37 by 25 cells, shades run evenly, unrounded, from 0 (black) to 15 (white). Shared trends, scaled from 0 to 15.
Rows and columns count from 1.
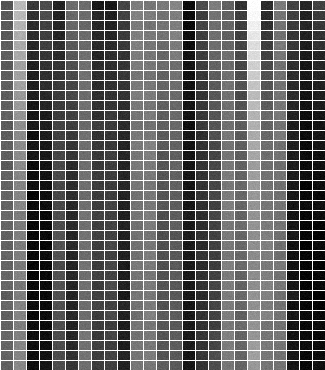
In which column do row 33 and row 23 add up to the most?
20
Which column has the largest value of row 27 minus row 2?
21
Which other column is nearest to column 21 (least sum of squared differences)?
19
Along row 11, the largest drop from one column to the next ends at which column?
3
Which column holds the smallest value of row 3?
15
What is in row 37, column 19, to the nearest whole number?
6
